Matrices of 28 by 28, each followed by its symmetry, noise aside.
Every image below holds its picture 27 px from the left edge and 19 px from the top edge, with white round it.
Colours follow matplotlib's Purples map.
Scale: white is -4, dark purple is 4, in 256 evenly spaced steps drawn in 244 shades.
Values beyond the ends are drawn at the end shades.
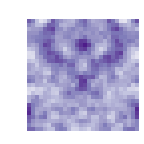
mirrored left to right.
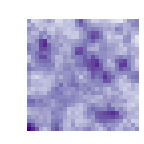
symmetric across the other diagonal.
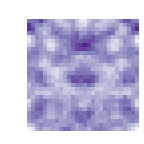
mirrored left to right.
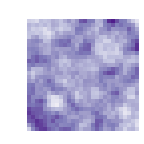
symmetric across the other diagonal.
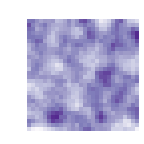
no symmetry.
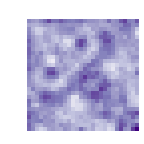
symmetric.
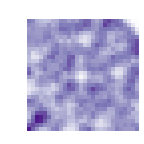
symmetric across the other diagonal.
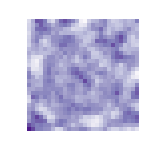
symmetric across the other diagonal.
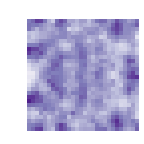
mirrored top to bottom.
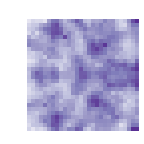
mirrored top to bottom.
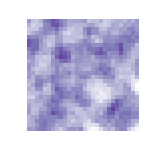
symmetric.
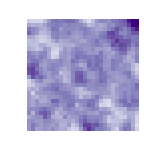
symmetric across the other diagonal.
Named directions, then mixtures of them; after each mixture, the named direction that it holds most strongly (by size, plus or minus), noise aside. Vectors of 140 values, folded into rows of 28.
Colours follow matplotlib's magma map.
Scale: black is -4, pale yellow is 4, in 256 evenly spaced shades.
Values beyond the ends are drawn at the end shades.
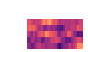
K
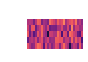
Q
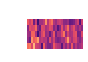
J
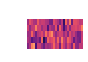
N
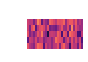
Q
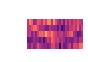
K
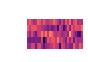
N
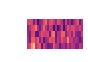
J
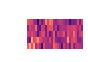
J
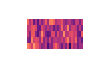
J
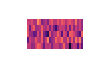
Q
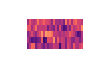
N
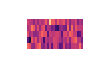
Q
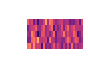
J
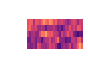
K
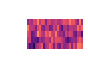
J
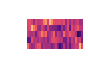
K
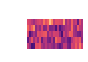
K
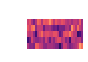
K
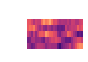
K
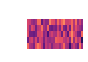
Q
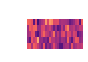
J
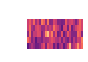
Q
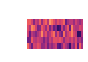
Q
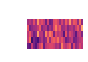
J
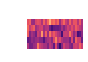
K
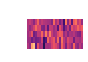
N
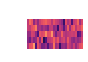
N
